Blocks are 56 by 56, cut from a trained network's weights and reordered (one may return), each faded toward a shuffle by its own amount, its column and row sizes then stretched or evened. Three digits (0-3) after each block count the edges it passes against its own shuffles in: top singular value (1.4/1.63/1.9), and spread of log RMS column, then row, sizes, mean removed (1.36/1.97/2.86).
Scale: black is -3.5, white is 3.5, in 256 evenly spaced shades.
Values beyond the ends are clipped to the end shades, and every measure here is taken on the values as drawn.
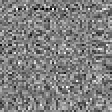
3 0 2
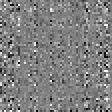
0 3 2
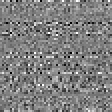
3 1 3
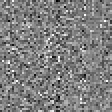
1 2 0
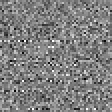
1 0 2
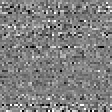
1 0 3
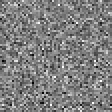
1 0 1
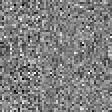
2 2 0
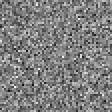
0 0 0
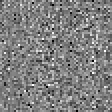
0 2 0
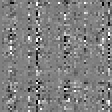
2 3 2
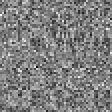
3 0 1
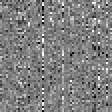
1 3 0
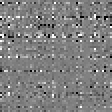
1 2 3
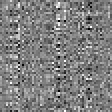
3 3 0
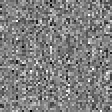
2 2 0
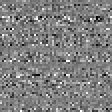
0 0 3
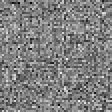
1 1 0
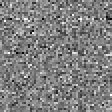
1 0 1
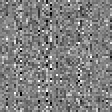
2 3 0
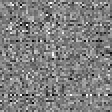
2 1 2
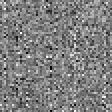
1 2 0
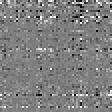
2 2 3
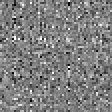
1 2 1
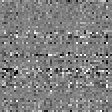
1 2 3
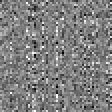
2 3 0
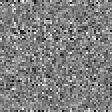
0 1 2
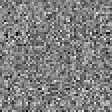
2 0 2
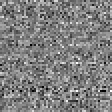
2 0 2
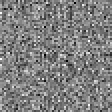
2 0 1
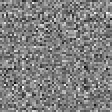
2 1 1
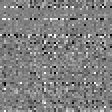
2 2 3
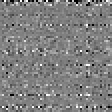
2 2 3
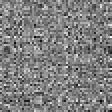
3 2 1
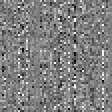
2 3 0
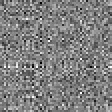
3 2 1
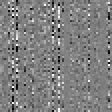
1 3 0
